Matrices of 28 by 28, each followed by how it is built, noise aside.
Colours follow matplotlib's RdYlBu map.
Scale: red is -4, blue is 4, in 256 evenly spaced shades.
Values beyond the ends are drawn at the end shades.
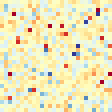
sparse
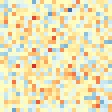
noise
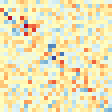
banded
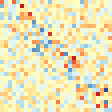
banded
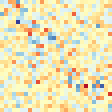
banded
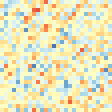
Hankel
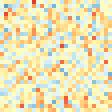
repeating columns
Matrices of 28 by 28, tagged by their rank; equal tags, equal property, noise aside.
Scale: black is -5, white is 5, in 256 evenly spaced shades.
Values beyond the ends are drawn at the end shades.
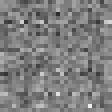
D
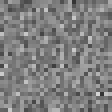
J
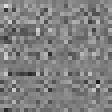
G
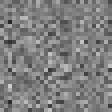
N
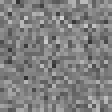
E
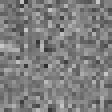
J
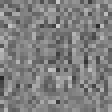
D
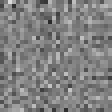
E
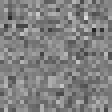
N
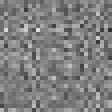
G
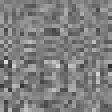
G
